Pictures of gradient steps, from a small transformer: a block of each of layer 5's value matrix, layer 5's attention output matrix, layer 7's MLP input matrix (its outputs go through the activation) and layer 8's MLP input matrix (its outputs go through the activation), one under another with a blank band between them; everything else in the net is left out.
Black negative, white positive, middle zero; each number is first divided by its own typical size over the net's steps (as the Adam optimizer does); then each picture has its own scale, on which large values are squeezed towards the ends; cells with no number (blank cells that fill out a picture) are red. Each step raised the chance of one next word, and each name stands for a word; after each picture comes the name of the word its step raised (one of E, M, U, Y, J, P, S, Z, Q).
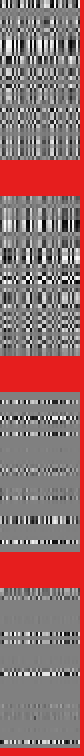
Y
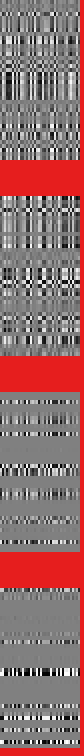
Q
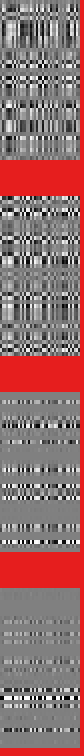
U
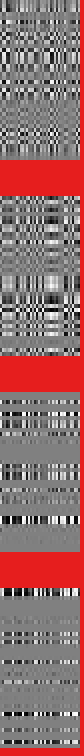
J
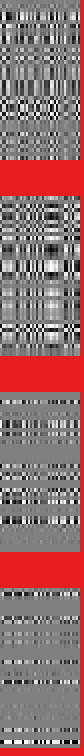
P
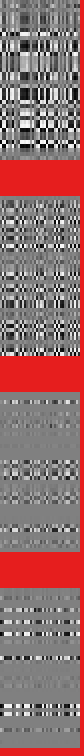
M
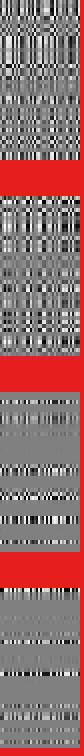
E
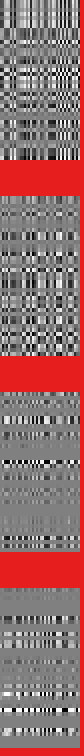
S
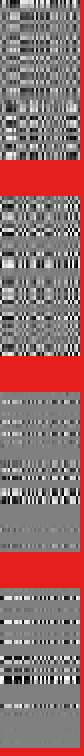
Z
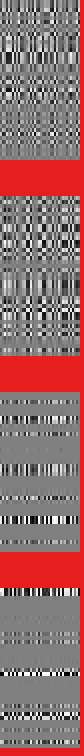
J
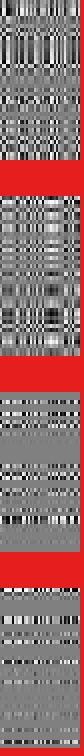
E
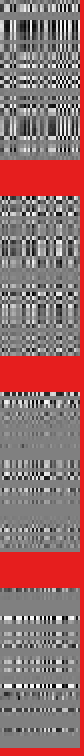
U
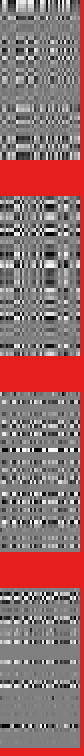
Z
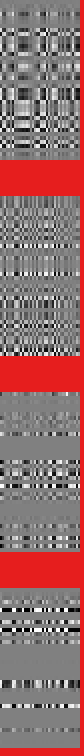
M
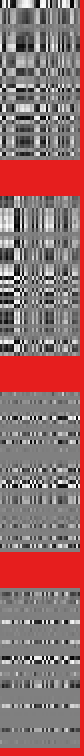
Y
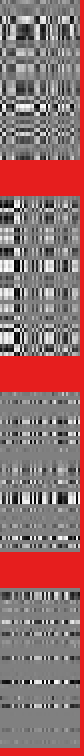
P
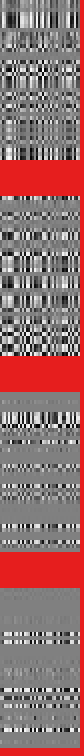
S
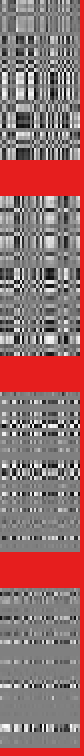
Q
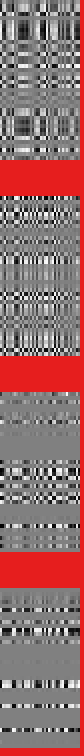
U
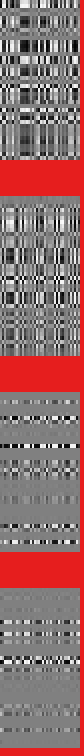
Y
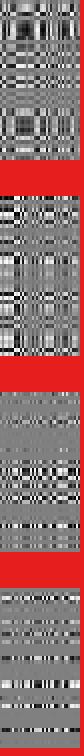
U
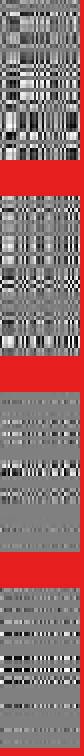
Q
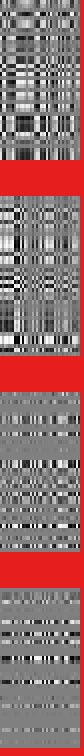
Q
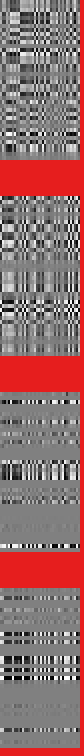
J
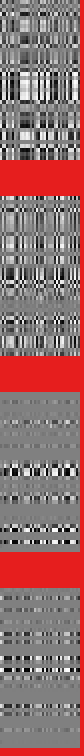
Q
